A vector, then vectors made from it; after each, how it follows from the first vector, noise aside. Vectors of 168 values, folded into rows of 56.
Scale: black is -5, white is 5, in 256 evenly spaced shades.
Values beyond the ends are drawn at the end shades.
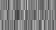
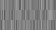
wrapped around, negated, shrunk.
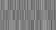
wrapped around, negated, shrunk.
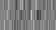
reversed, partly zeroed.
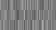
shrunk.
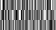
wrapped around, scaled up.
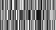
reversed, scaled up.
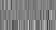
reversed, partly zeroed.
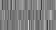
reversed, partly zeroed.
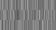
shrunk.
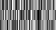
reversed, scaled up.
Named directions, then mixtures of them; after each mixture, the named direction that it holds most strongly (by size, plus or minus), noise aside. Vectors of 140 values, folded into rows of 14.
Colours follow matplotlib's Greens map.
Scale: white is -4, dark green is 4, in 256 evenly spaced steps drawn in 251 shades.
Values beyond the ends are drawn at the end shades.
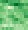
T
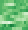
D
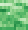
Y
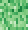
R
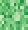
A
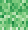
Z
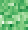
D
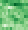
T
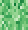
A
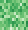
Z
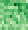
T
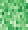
R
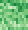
R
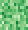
A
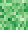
Z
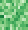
A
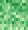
Z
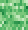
A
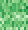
Z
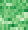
D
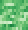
D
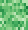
Z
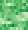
D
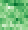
T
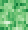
D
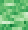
D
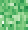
A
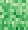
Z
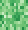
A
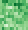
T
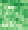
T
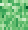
Y
